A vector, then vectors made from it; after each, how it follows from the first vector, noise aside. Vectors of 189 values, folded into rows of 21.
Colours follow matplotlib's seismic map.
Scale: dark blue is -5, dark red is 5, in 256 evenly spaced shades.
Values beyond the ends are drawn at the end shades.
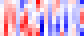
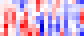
copied.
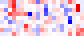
wrapped around, partly zeroed.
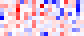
reversed, negated, partly zeroed.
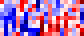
negated, scaled up.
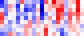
reversed.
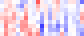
shrunk.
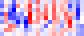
wrapped around, negated.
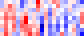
copied.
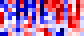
reversed, scaled up.
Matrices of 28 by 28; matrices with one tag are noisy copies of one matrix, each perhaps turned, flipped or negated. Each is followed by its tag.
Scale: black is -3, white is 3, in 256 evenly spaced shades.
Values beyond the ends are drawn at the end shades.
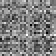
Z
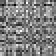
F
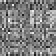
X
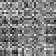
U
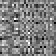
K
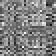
X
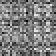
Z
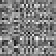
K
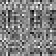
X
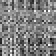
U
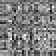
F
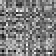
F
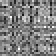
F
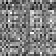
X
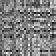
F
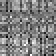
U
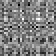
K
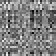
X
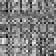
U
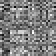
X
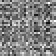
Z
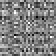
K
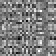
K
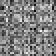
Z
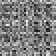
Z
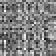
F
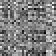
X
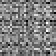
Z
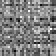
F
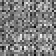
Z
